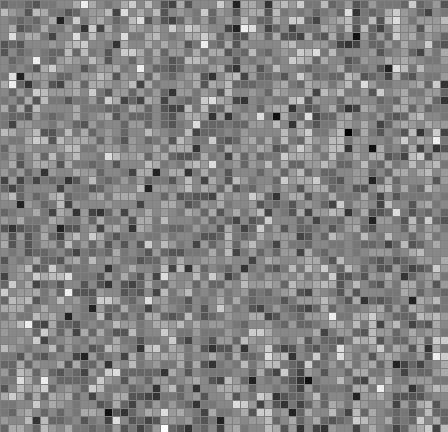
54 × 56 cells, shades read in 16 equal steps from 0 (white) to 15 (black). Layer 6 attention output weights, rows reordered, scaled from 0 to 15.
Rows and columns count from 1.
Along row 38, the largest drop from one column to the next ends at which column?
53
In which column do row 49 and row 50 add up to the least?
48
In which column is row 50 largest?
45
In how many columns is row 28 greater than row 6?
27
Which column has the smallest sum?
55
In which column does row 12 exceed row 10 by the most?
2
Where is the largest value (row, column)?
17, 44
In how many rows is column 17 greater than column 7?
24
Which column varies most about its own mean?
38
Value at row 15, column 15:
10
